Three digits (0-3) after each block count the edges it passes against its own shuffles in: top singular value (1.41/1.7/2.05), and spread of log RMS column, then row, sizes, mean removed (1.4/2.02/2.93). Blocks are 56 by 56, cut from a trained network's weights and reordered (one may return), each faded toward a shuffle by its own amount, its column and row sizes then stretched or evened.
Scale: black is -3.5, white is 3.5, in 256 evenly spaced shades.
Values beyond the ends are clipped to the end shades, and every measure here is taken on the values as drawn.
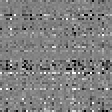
1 2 3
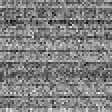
3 0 1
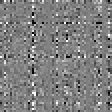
2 3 2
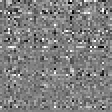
0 2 3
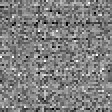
1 2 1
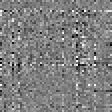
1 2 2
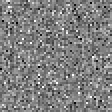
0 0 0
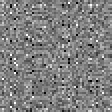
3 2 0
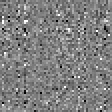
1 2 1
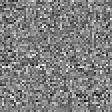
0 0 2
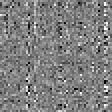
3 2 1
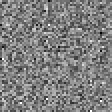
2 1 1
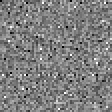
0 0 1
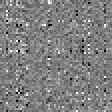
2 2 1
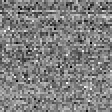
1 0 0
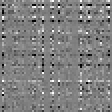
3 3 2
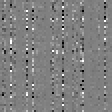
2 3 1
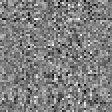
2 2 1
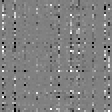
1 3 2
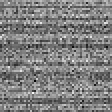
3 1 0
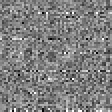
2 0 2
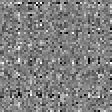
2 2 2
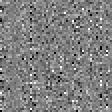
1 2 0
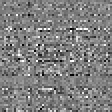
2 1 3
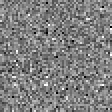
2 0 0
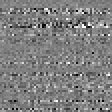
0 1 3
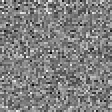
0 0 2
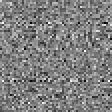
2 0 2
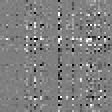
1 3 2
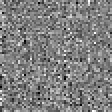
1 2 1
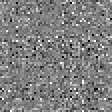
1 1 2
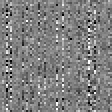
0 3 0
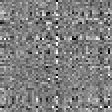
3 2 2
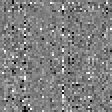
1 2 1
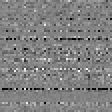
2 1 3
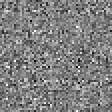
0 1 2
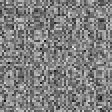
3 0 0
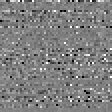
0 0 3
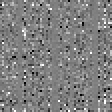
0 3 1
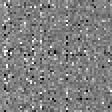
0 2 1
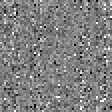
1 2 0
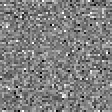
1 0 1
